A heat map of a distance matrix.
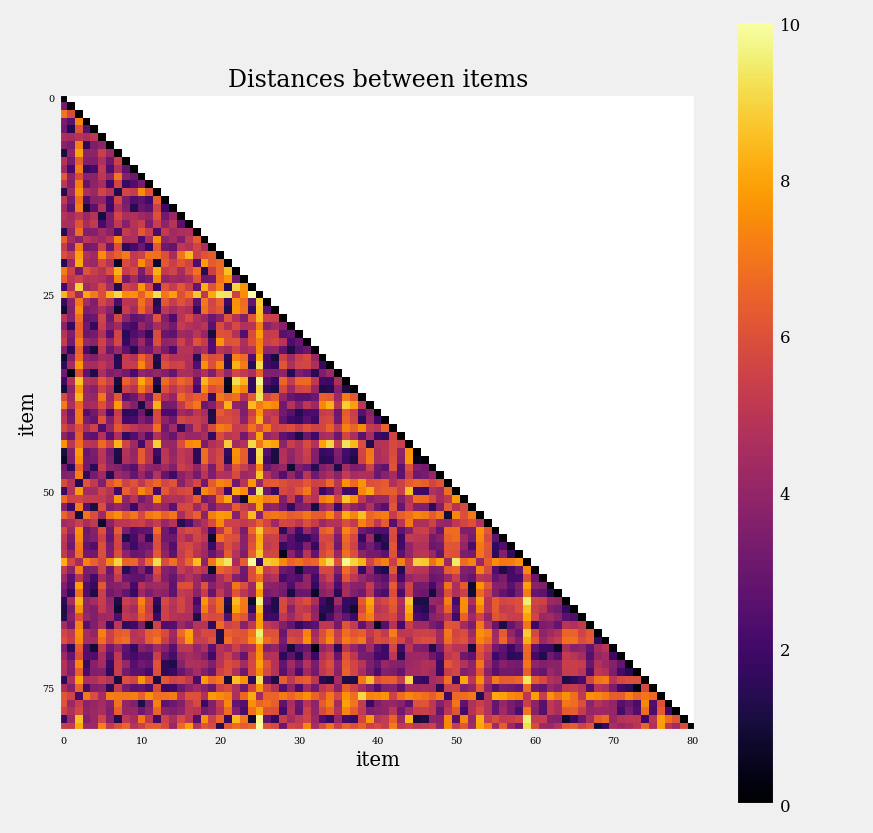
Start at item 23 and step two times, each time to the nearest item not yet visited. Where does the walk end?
78
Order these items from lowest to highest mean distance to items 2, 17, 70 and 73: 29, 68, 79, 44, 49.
29, 49, 79, 68, 44
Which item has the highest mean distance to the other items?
25
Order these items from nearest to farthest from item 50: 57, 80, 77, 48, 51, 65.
65, 48, 80, 57, 77, 51
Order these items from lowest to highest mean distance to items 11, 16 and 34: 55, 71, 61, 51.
71, 61, 55, 51
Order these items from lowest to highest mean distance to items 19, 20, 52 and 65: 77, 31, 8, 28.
28, 8, 31, 77
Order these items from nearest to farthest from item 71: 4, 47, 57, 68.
57, 4, 47, 68
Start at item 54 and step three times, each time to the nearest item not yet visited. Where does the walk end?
42
